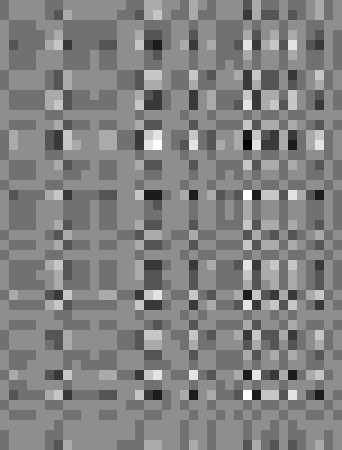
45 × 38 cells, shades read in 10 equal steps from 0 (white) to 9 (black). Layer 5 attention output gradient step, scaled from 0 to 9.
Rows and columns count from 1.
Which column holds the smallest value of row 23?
28
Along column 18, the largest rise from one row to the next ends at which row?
31
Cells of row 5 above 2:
33
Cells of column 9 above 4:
23
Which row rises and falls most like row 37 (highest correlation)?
3
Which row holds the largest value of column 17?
20
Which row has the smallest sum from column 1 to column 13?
15
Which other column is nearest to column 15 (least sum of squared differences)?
14
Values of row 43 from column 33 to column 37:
5 4 4 4 4
